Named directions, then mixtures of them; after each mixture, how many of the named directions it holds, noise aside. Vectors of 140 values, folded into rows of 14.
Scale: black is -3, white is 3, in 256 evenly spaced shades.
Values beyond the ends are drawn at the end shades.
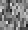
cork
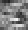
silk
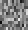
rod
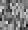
one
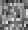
three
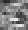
one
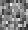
three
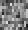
three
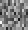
one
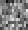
three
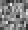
three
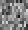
three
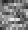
two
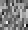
two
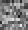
two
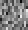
two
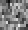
two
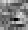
one
